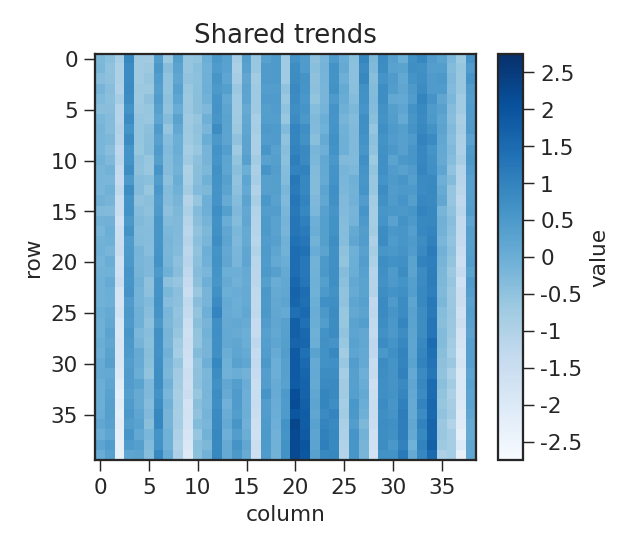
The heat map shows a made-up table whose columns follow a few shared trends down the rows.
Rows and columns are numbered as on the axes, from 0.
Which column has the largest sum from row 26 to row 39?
20
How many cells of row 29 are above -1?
34
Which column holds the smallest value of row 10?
2
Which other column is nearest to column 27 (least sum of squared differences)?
32
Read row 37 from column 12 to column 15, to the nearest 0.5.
1 0 0.5 0
